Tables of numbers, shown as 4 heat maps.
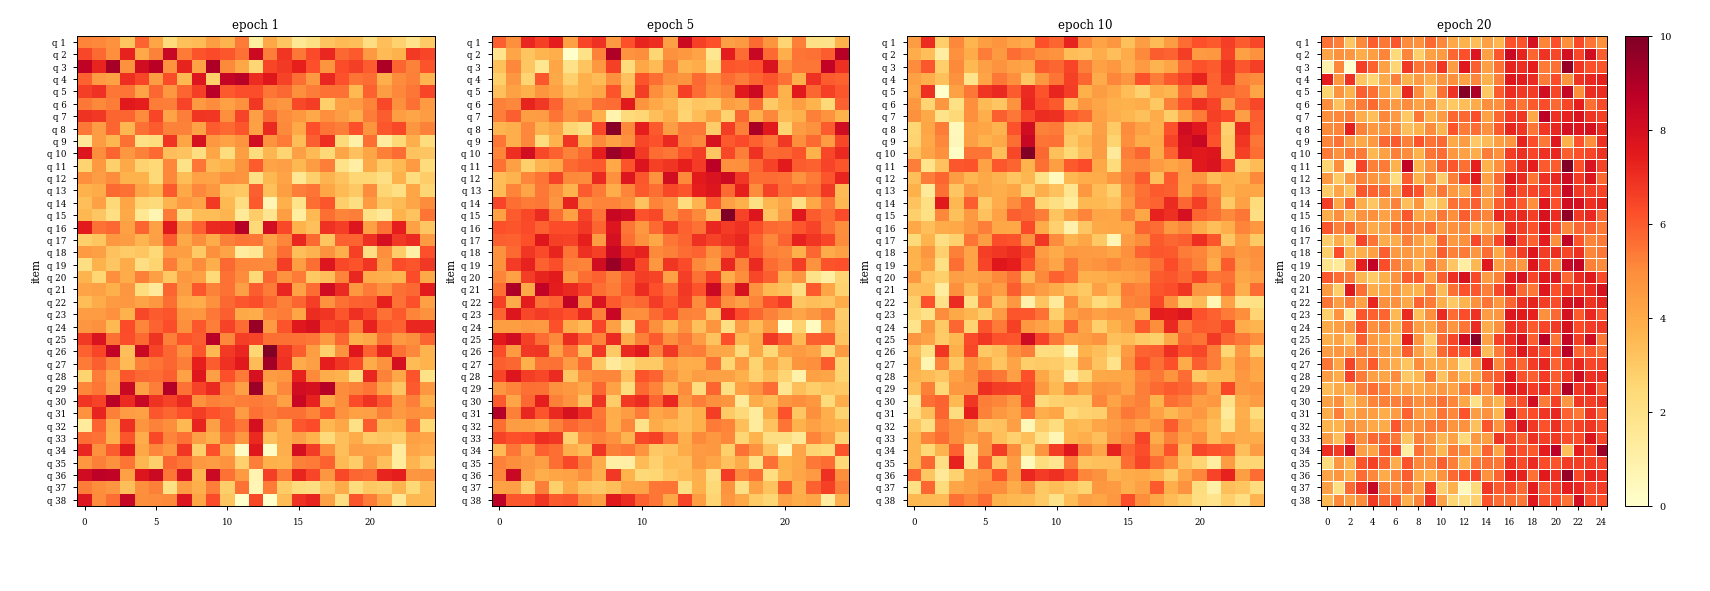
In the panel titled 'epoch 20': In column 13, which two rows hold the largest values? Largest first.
q 25, q 5
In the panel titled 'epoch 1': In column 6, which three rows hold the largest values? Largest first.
q 29, q 2, q 16
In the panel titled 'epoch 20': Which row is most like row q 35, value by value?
q 13
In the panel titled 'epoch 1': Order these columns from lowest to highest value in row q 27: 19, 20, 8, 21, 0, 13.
20, 21, 0, 19, 8, 13
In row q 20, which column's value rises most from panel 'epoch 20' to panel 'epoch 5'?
4
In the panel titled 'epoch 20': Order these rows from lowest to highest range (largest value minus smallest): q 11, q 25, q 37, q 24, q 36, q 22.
q 24, q 22, q 36, q 25, q 37, q 11
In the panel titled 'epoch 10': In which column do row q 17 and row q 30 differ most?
9
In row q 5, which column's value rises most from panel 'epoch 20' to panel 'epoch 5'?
14
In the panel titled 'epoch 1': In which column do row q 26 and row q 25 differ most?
9
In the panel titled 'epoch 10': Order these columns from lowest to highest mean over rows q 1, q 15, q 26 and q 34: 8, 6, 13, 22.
13, 8, 6, 22
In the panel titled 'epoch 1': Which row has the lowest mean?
q 15
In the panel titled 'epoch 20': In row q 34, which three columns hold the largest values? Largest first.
24, 20, 2
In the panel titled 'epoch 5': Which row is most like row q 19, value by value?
q 10
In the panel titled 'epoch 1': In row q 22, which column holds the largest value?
21
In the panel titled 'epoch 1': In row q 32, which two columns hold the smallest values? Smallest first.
0, 19
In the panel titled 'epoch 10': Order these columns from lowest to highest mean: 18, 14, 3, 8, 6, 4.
14, 3, 4, 6, 8, 18
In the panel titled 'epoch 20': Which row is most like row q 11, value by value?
q 23
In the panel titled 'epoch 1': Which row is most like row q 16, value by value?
q 27
